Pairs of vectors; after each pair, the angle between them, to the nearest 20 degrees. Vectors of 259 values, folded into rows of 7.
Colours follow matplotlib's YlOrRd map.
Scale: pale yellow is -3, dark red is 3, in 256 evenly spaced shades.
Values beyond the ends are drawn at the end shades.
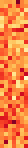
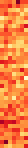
40 degrees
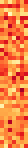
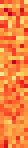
140 degrees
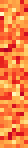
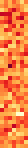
140 degrees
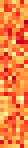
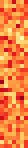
140 degrees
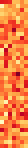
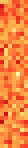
160 degrees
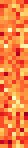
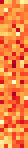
120 degrees
